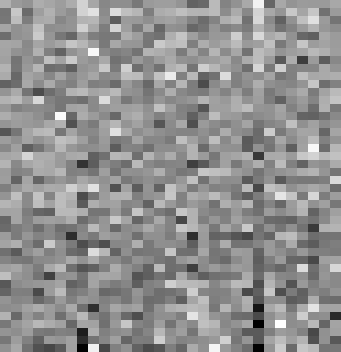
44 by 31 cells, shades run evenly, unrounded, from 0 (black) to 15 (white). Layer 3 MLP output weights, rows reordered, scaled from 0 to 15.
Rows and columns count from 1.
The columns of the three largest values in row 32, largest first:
9, 16, 10
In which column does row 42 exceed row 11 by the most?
19
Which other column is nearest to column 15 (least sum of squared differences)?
21
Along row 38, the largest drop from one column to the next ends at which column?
24
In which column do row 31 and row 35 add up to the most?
1
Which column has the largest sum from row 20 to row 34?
6
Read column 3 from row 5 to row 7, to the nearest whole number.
9 8 8
